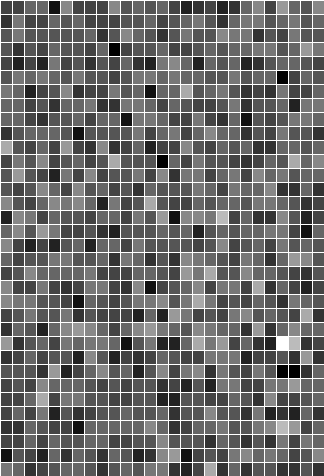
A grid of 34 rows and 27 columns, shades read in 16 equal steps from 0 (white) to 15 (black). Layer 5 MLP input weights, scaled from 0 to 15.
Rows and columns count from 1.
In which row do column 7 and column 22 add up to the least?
24
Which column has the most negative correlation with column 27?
18
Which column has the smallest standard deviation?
20
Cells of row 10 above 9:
16
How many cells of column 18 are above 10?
10
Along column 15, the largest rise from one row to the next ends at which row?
34
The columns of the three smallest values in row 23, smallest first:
26, 15, 21
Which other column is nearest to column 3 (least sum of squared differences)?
8
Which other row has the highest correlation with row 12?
28
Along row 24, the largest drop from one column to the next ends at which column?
22
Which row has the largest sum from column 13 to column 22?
29
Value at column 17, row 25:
5
